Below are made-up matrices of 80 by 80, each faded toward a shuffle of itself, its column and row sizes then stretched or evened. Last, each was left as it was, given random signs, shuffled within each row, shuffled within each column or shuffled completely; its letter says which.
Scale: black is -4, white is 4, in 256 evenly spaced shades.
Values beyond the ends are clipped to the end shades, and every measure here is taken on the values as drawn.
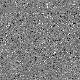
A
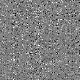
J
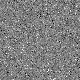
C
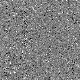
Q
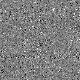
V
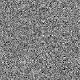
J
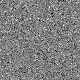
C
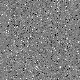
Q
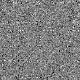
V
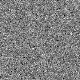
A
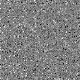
V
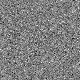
C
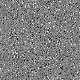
Q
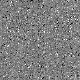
V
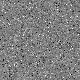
C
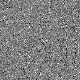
Q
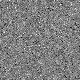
C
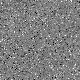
C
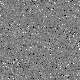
A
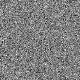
Q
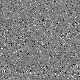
A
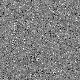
Q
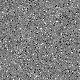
C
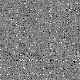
J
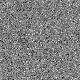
A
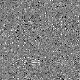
J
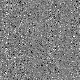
Q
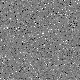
C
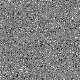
A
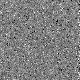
Q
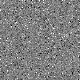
Q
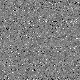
A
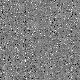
Q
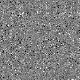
J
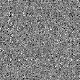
J
